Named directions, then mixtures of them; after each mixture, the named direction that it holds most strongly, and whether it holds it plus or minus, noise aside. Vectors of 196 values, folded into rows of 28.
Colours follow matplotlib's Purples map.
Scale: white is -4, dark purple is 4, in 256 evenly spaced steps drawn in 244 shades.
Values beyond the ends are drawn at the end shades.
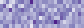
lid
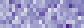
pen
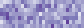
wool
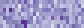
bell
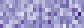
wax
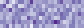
lid, plus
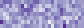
wool, minus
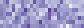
pen, minus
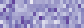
lid, minus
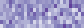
wax, minus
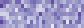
wool, minus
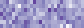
pen, minus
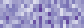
wax, plus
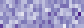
wax, plus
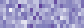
bell, minus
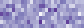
pen, minus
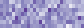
pen, minus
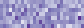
pen, minus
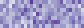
lid, plus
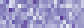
bell, plus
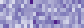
lid, plus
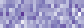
wax, minus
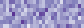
pen, plus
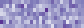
wool, minus
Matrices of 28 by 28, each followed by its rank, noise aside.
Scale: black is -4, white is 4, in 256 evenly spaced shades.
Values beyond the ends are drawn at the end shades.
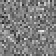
eight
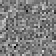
eight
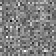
seven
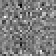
five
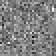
eight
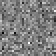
seven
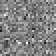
seven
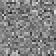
seven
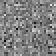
six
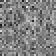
five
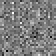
eight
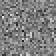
seven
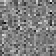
five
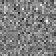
eight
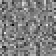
six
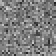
seven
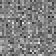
seven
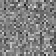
eight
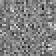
eight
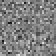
eight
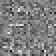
six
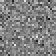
seven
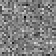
eight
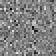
seven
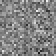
eight
